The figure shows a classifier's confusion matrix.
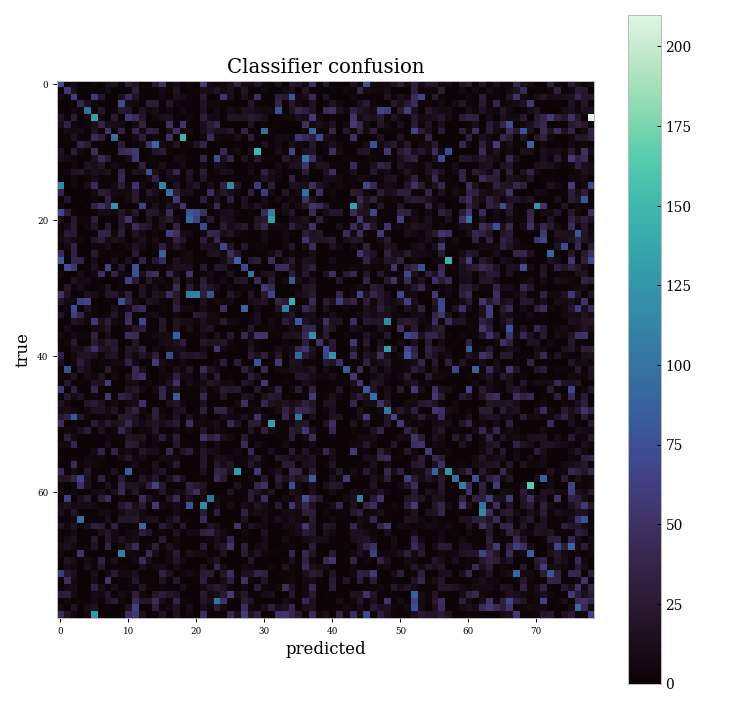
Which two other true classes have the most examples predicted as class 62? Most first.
63, 69
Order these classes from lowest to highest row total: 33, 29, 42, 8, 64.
64, 29, 42, 8, 33
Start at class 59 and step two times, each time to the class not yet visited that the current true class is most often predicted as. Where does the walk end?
9
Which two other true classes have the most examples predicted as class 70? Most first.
18, 23
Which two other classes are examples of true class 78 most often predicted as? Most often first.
5, 45
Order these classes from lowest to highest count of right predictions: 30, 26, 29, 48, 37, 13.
29, 30, 13, 26, 48, 37
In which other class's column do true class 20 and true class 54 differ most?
31
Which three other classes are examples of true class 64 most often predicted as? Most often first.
3, 77, 76
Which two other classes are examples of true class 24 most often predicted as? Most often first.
74, 56
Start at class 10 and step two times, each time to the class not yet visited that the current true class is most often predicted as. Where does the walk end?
34
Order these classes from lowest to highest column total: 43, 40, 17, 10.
40, 10, 43, 17
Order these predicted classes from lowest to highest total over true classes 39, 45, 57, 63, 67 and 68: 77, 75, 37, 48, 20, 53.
20, 53, 77, 37, 48, 75
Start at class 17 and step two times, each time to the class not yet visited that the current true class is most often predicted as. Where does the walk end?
76
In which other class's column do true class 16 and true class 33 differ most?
27
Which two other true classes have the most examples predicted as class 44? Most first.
61, 31
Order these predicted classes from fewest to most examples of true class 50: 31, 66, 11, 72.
11, 66, 72, 31
